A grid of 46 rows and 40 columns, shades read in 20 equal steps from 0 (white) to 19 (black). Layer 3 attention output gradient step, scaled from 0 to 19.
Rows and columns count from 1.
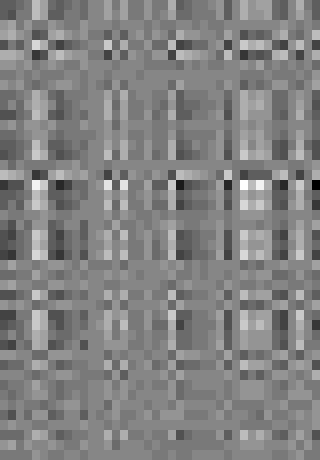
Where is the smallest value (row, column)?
19, 31
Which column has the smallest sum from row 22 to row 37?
5
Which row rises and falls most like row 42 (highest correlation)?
23
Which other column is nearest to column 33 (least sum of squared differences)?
16
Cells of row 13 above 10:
2
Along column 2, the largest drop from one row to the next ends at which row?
27
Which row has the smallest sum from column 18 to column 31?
18
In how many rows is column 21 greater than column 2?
15
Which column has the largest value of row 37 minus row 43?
40
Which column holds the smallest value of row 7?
33
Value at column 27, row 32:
9
